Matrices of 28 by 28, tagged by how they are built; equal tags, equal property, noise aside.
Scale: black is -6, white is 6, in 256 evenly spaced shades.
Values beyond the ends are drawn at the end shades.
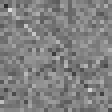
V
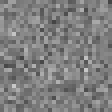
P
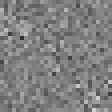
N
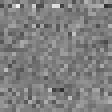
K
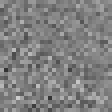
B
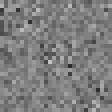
N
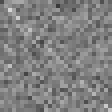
V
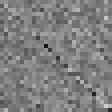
V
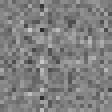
P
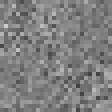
N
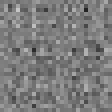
P
